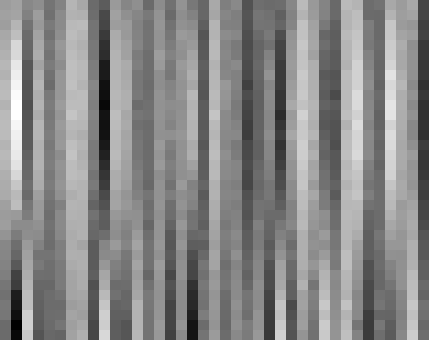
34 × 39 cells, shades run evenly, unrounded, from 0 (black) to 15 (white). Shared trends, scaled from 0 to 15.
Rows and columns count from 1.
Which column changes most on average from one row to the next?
2
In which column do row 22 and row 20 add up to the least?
39
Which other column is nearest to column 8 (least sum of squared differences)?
7
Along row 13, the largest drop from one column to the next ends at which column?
3
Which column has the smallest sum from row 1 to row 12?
10
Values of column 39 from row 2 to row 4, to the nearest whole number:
4 4 4
